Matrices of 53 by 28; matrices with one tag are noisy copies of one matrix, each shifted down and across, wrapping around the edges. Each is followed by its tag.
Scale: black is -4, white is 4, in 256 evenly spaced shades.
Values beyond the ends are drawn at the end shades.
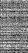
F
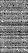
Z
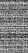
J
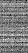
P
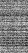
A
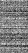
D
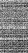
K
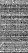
D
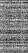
Z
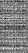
J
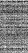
P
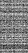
J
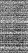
K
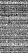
K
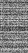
J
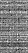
J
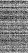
P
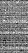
K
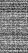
A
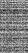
J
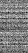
P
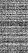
J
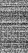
D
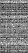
K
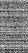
F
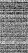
K
